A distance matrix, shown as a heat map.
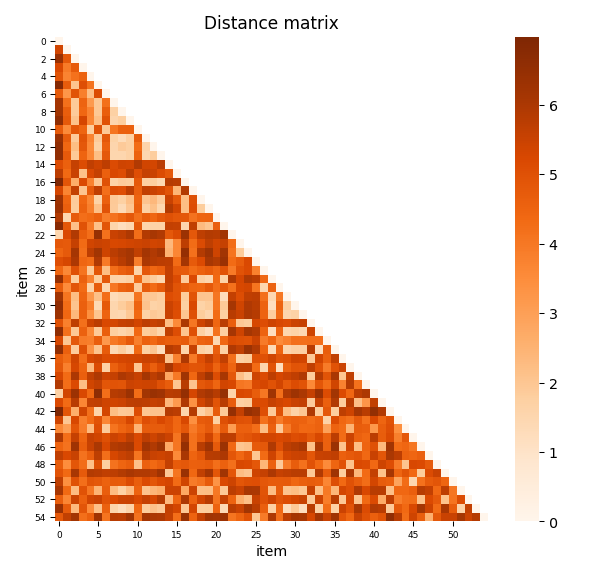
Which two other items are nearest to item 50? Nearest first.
45, 43
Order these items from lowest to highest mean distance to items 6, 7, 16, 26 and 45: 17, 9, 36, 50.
9, 50, 17, 36
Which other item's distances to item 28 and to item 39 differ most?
37
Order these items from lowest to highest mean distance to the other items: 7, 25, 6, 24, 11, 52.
7, 11, 6, 52, 24, 25
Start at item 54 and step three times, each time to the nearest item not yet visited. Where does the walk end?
15
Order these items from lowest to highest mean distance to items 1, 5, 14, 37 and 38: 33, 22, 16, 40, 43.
43, 33, 16, 22, 40
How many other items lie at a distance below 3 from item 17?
3
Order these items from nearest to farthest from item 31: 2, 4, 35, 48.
35, 2, 4, 48
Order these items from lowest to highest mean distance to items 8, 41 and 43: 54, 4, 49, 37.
49, 4, 37, 54
